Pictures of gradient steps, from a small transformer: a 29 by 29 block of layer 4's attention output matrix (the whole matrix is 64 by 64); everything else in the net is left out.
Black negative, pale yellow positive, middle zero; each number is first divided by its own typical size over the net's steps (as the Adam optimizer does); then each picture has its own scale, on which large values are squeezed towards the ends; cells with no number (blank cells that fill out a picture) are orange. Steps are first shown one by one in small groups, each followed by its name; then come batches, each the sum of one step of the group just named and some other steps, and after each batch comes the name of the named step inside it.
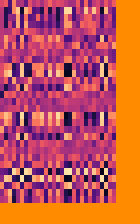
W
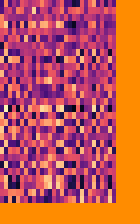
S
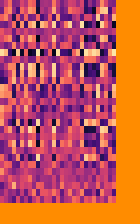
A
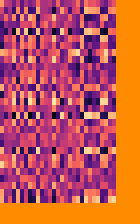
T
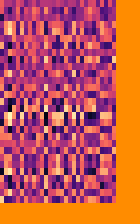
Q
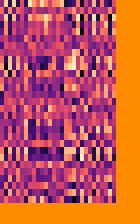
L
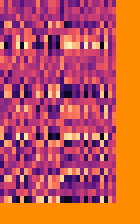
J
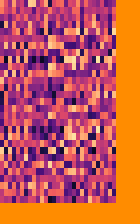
L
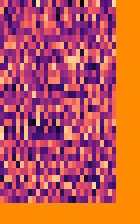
L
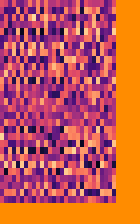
L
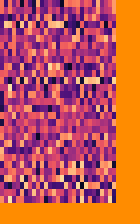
J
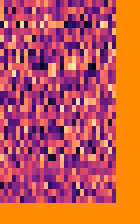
L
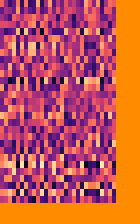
W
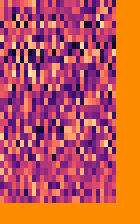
A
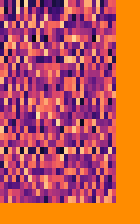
S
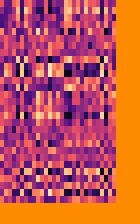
W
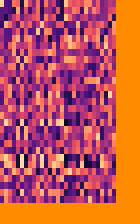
J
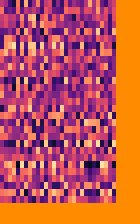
A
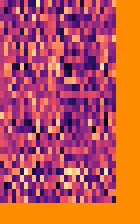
W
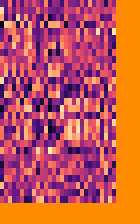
J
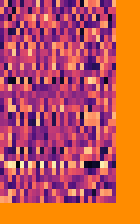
L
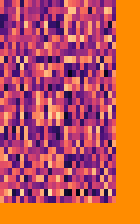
W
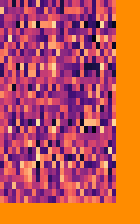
A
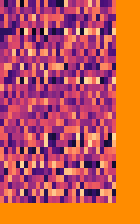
J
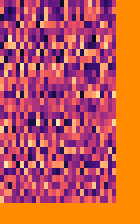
A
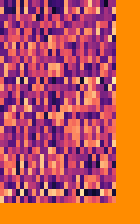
Q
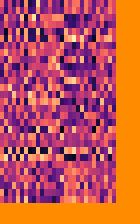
T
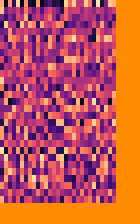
Q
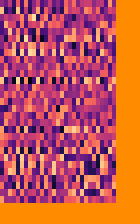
Q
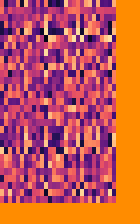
L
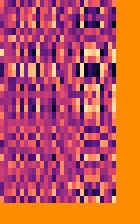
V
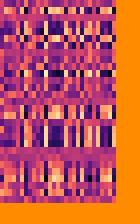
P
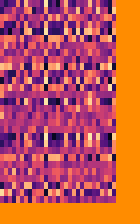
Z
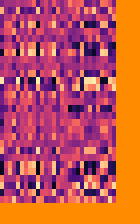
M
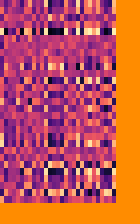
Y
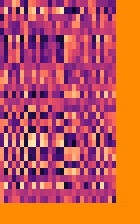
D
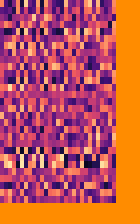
Z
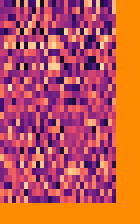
Z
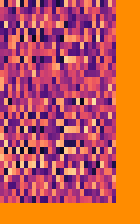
D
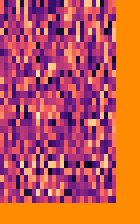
Y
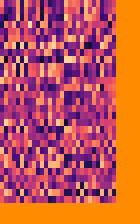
M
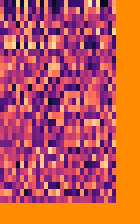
Z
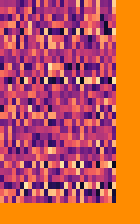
Y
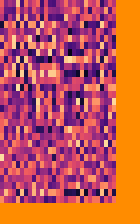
V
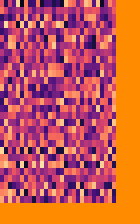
D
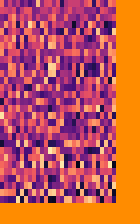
V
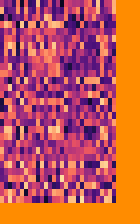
M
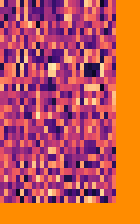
V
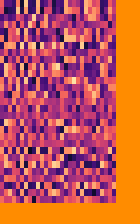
M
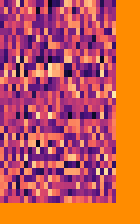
D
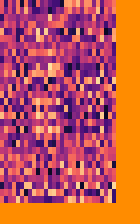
Y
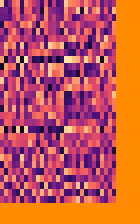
M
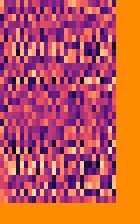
M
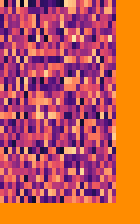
P
